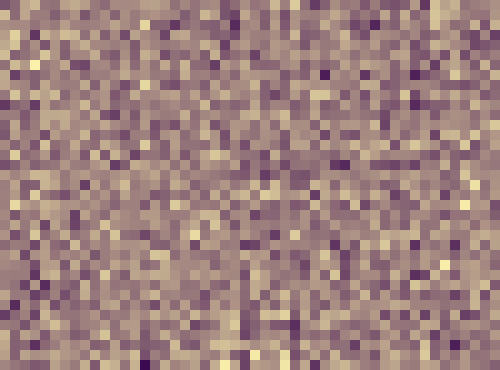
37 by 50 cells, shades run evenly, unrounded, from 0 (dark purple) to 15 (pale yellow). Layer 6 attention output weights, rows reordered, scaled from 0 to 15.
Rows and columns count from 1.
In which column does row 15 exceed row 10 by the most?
42
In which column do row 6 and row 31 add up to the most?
5
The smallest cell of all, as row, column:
37, 15
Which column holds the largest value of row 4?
2
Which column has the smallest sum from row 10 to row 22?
40
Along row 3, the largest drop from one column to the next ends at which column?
16
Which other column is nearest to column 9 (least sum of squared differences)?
31
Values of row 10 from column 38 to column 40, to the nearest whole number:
9 8 6
